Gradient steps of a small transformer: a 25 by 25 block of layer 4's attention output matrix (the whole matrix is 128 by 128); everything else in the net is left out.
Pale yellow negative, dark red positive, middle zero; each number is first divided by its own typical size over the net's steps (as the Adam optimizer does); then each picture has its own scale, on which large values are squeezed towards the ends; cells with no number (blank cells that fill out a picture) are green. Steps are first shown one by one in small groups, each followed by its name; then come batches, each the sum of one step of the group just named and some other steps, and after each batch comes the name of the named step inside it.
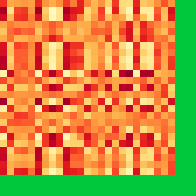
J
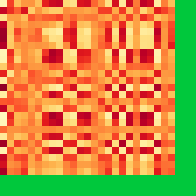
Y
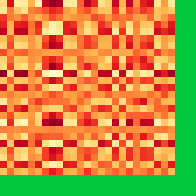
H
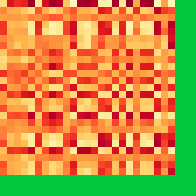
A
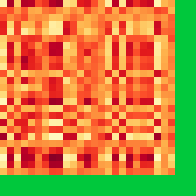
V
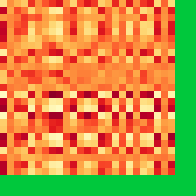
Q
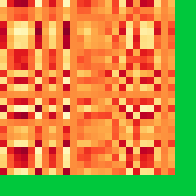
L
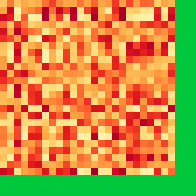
H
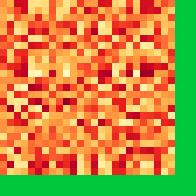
J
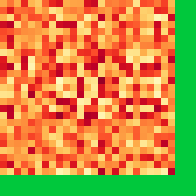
Q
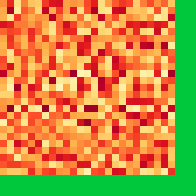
H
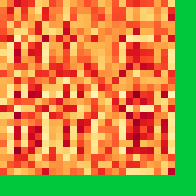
L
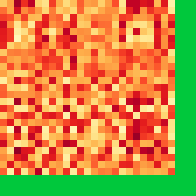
L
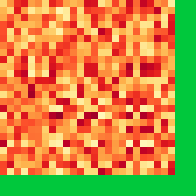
Q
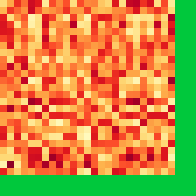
V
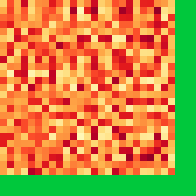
V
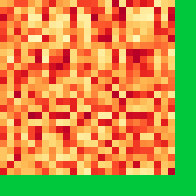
A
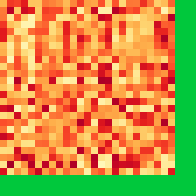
L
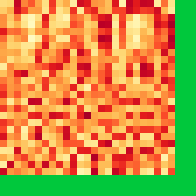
A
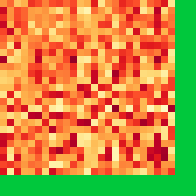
Q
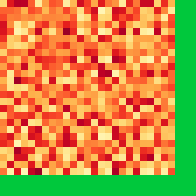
L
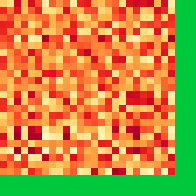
Q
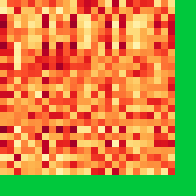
A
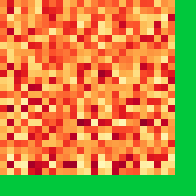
H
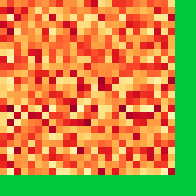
Q
